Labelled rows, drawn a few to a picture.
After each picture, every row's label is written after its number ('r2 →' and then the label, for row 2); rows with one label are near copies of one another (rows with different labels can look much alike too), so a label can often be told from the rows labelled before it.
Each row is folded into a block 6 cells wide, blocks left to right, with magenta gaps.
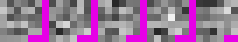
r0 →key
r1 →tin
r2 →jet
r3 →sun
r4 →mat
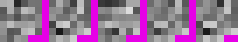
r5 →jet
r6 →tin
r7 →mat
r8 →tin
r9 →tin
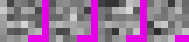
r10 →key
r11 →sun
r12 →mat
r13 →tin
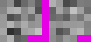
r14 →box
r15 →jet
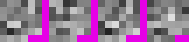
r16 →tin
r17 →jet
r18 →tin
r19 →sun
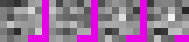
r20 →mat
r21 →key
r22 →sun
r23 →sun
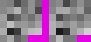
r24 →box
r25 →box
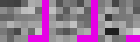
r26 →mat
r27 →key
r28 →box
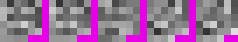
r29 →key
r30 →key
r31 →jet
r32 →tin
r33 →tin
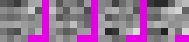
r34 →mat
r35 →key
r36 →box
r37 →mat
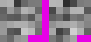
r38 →jet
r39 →jet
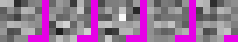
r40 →jet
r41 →tin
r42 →sun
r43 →key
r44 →jet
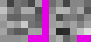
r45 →key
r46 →box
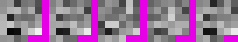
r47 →box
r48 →box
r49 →tin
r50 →sun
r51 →box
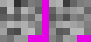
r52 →jet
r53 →jet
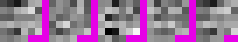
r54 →mat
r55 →tin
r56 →box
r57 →key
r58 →mat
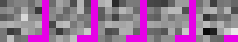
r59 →sun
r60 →tin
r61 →jet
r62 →mat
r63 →box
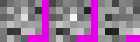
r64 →sun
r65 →sun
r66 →box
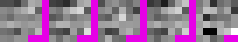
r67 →mat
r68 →mat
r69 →sun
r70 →mat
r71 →box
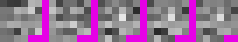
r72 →mat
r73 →key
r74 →sun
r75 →sun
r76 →sun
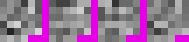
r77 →tin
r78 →mat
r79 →jet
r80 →tin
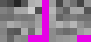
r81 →mat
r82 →key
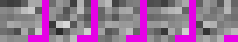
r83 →mat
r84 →tin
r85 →jet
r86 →mat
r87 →tin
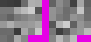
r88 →mat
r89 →tin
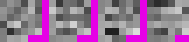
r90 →tin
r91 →key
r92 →box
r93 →mat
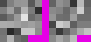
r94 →sun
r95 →tin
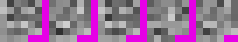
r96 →key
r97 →tin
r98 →key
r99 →sun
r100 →tin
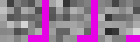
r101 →key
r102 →jet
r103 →box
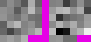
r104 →tin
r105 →box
